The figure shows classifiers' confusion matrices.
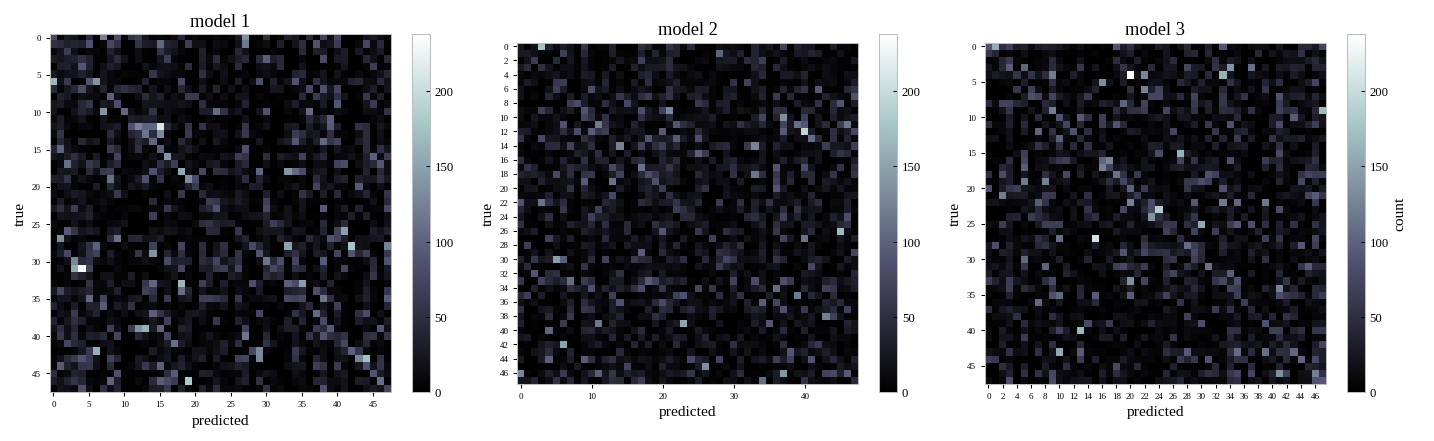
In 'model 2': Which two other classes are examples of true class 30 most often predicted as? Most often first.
5, 6
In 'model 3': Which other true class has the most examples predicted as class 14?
39
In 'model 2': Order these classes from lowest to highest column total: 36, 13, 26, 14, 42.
42, 26, 14, 13, 36
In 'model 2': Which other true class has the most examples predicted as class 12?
30
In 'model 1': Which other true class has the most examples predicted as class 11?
12
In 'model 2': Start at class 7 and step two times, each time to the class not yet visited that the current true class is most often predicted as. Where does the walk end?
34
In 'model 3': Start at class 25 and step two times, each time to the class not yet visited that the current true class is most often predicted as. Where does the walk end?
5
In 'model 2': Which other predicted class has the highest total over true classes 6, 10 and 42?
37
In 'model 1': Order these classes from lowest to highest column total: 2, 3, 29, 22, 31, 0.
31, 22, 0, 29, 2, 3
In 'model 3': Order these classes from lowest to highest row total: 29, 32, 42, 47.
42, 32, 47, 29
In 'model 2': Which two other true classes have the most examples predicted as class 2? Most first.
32, 30
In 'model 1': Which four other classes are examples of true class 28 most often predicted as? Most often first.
42, 33, 47, 6
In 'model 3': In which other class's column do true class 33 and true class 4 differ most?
20
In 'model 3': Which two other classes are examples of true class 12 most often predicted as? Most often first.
7, 26
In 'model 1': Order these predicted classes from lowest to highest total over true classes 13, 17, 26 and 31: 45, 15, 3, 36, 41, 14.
36, 14, 45, 15, 3, 41
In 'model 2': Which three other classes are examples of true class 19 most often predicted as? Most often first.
13, 9, 36
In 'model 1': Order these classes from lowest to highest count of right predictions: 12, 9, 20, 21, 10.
21, 20, 9, 10, 12
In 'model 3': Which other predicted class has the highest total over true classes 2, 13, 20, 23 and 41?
24
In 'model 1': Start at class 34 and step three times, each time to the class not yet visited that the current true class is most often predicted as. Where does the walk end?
35
